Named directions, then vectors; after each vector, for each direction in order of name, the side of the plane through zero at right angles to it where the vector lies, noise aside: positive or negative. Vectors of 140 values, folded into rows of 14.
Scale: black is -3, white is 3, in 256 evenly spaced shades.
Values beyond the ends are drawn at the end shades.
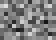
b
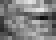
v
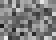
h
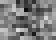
negative, positive, negative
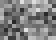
positive, positive, positive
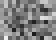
positive, positive, negative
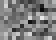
positive, positive, negative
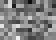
positive, negative, negative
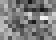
positive, positive, negative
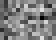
negative, negative, positive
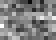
positive, negative, negative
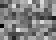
negative, positive, positive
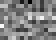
positive, negative, negative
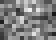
positive, negative, positive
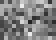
positive, positive, positive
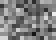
negative, positive, negative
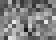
negative, negative, negative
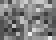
positive, positive, positive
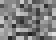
negative, positive, negative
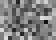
positive, positive, negative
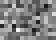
negative, positive, negative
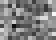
negative, positive, negative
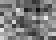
negative, positive, negative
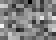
positive, negative, negative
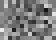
positive, positive, negative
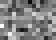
positive, negative, negative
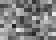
negative, positive, negative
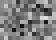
positive, positive, negative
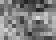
negative, negative, negative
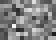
positive, negative, positive
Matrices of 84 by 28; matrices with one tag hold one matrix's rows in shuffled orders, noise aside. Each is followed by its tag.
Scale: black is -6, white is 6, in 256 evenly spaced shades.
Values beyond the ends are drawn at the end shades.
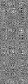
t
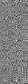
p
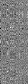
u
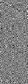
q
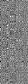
u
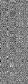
u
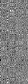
u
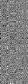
u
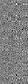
p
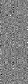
q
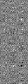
t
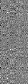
u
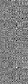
p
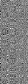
u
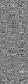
t
